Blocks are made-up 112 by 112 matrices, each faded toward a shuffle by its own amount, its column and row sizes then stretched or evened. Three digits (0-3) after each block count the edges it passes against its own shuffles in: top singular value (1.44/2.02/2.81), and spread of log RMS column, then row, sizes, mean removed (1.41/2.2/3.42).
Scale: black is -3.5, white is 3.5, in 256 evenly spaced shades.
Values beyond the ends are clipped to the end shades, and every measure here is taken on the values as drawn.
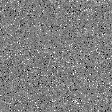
0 1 1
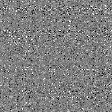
1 1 2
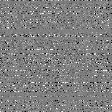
0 1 3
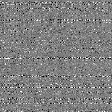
2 0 3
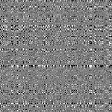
3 2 3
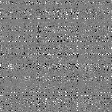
1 2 3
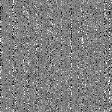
1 3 0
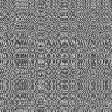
3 1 2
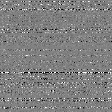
2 0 3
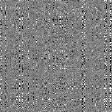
2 3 2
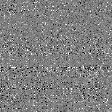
1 1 2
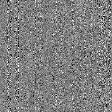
0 3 0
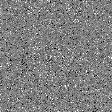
0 1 1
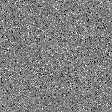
0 0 1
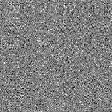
2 0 0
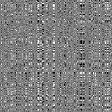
3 3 2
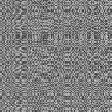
3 2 0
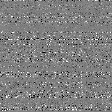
0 1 3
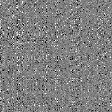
2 2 1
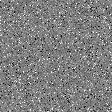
0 0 0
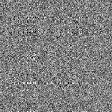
2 1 1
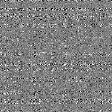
0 2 3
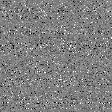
0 0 2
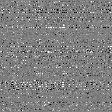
1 1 3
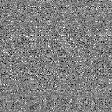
2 0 2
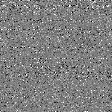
1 0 2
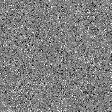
1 1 1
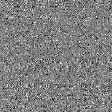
1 1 2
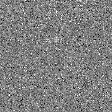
0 1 1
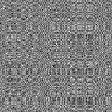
3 1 0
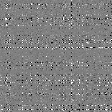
2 2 3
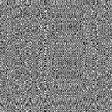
3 2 0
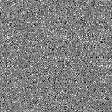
2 0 1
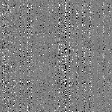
2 3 1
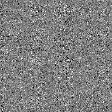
0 2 1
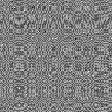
3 0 1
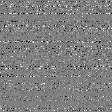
1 0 3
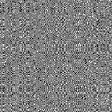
3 2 1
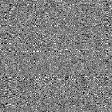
2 1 2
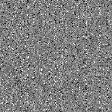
1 2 0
